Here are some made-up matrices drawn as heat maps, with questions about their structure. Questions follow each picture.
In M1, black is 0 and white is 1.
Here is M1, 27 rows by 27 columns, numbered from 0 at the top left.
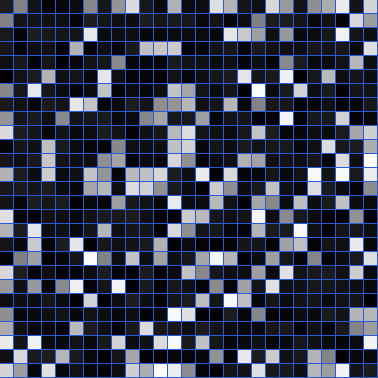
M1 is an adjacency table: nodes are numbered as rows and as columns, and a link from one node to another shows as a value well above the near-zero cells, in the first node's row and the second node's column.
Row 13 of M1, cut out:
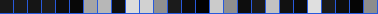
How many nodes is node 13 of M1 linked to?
10
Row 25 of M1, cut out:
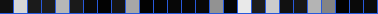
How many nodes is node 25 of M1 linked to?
8
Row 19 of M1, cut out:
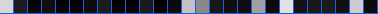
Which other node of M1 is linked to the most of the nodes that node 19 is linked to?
node 15
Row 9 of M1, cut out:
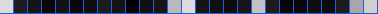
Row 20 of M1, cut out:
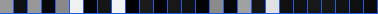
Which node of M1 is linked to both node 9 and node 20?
node 0
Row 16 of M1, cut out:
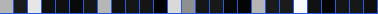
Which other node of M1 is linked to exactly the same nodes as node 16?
node 6
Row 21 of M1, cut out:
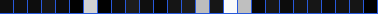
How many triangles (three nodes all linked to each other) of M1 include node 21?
0
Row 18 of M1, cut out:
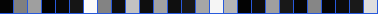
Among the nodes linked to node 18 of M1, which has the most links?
node 26
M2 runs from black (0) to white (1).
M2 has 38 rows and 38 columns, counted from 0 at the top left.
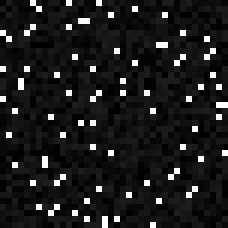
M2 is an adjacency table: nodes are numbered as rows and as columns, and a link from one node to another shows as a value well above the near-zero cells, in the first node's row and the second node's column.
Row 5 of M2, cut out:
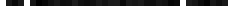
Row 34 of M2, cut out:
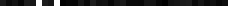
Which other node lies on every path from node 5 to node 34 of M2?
node 9
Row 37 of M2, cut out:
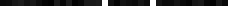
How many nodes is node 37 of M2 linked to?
2
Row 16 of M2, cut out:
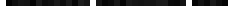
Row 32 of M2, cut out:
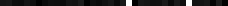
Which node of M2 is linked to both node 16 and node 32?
node 31
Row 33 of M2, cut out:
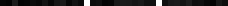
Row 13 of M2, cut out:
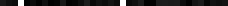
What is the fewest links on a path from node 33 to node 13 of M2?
3
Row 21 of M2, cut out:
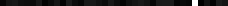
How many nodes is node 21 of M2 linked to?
1
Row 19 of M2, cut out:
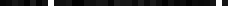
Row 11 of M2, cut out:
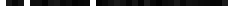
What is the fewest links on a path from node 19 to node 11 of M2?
7
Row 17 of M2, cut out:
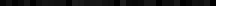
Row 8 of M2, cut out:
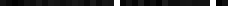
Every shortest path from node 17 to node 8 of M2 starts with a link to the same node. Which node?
node 36
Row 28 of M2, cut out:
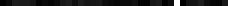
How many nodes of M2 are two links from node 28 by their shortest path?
1
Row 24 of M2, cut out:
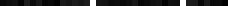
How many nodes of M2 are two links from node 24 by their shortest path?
5
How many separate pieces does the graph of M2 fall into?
2
